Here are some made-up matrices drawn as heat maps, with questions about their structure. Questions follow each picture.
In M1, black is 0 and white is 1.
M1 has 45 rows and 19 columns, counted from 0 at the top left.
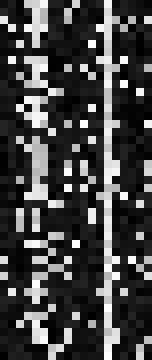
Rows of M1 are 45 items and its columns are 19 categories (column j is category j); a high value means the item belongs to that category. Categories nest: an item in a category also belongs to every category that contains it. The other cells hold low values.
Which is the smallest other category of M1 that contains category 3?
5
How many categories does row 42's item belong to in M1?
6
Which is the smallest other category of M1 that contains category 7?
17
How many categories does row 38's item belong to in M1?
2
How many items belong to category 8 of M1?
11
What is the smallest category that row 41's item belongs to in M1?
14
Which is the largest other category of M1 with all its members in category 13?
4
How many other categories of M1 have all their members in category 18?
3
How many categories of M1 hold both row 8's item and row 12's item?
3
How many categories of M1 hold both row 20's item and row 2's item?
6
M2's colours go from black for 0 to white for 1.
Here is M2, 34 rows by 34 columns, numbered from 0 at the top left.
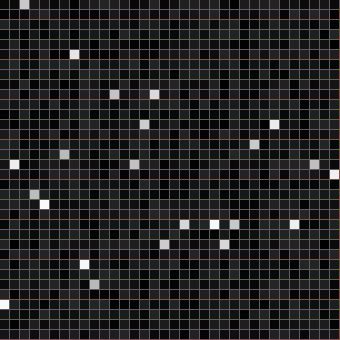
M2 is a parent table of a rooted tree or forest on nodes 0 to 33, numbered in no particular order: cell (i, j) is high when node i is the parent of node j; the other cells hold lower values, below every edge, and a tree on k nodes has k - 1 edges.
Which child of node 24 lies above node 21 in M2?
22
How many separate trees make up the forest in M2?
11
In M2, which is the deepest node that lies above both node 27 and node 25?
12
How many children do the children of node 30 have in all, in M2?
1
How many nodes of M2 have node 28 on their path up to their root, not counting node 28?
4
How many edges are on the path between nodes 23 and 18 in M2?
2
